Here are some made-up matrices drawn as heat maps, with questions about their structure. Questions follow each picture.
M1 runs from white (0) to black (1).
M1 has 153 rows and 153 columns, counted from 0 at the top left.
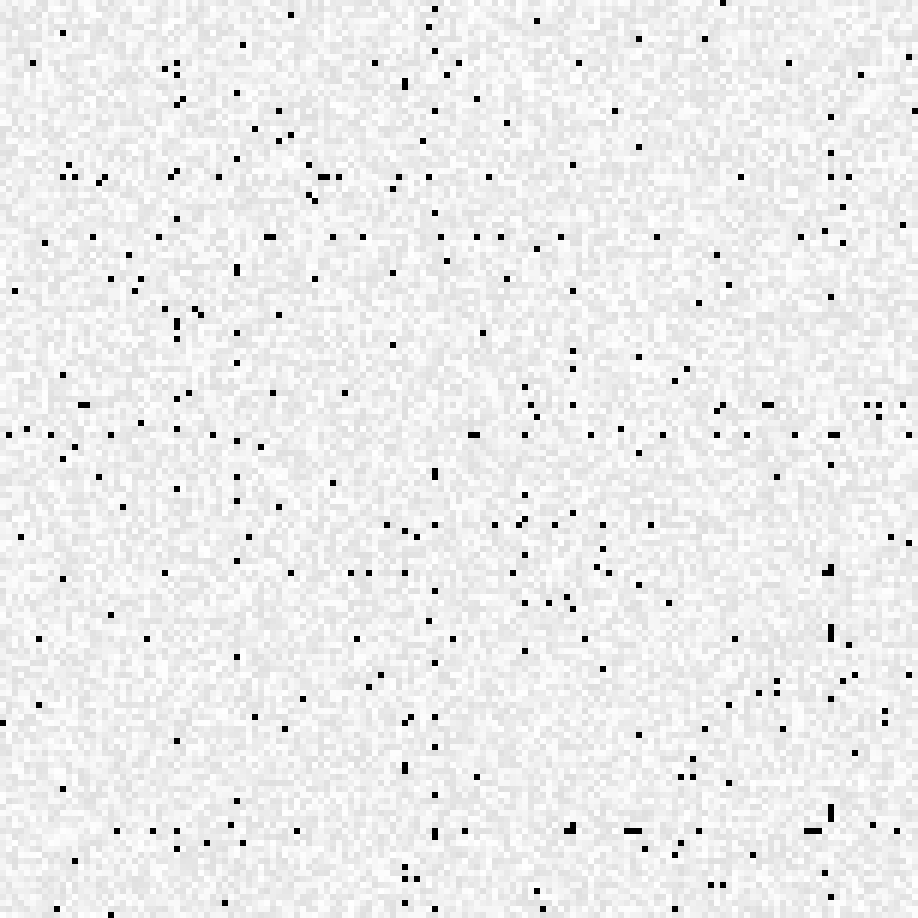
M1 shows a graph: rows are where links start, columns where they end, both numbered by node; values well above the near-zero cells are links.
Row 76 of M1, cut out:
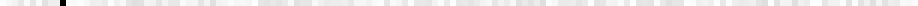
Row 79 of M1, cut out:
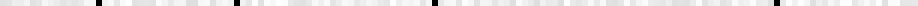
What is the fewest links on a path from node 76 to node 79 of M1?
5
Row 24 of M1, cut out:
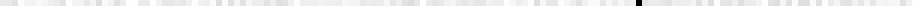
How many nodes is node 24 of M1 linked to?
1
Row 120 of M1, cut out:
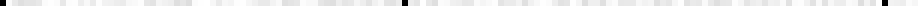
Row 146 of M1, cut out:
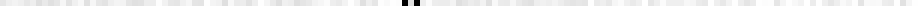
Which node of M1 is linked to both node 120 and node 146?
node 67
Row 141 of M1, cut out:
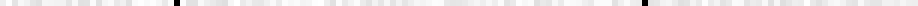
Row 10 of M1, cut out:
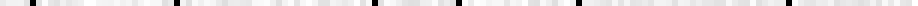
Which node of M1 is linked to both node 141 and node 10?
node 29
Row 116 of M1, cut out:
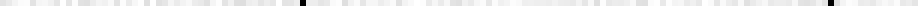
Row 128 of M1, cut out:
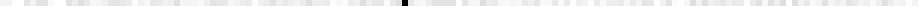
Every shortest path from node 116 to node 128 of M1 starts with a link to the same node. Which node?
node 138
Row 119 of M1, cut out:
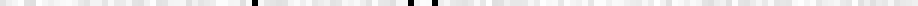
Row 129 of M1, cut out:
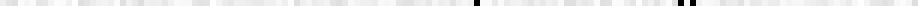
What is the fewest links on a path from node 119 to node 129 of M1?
3
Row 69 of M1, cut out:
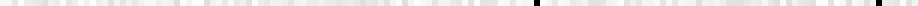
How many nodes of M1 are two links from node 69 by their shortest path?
4
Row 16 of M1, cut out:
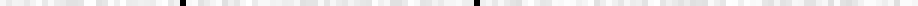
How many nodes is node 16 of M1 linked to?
2
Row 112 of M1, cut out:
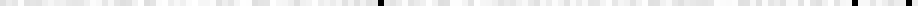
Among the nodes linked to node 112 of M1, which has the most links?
node 151
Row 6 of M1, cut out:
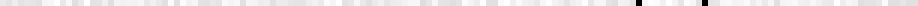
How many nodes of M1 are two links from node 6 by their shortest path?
7
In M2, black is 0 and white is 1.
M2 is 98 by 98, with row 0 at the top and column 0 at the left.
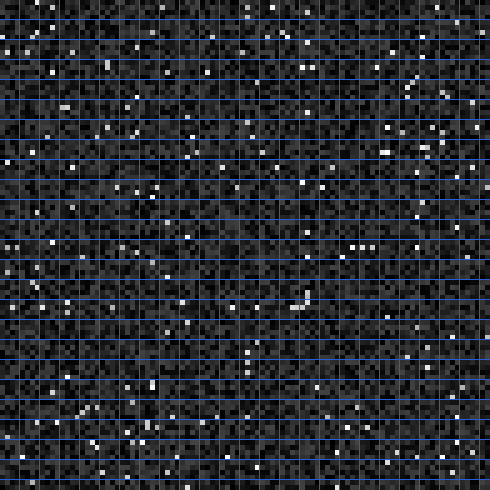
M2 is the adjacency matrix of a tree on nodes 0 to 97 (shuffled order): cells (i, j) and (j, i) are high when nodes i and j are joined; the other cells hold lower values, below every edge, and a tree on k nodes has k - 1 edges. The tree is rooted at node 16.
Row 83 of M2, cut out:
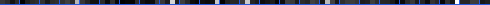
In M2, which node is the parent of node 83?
49
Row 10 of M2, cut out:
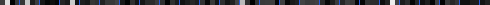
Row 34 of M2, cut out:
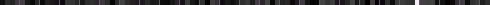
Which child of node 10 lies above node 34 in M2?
1
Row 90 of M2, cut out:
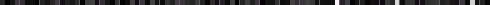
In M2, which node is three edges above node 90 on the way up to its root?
37
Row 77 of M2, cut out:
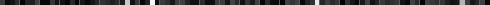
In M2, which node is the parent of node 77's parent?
21
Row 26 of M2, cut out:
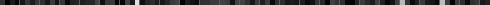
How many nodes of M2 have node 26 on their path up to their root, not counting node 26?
10
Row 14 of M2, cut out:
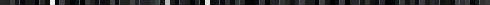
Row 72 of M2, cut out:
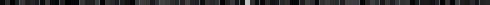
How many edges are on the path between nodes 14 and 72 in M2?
4
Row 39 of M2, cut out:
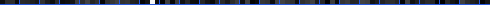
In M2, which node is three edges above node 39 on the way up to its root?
25
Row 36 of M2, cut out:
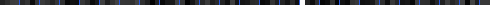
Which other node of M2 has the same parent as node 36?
13
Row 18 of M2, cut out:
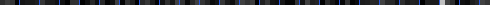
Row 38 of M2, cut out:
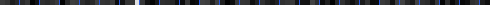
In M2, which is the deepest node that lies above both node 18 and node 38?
88
